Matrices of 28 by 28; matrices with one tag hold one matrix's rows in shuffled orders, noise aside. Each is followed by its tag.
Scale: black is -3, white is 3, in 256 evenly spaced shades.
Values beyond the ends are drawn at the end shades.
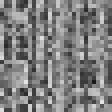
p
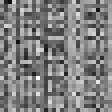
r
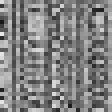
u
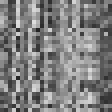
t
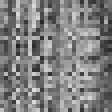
t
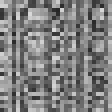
u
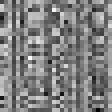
u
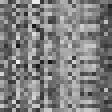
t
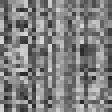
p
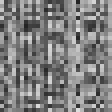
r
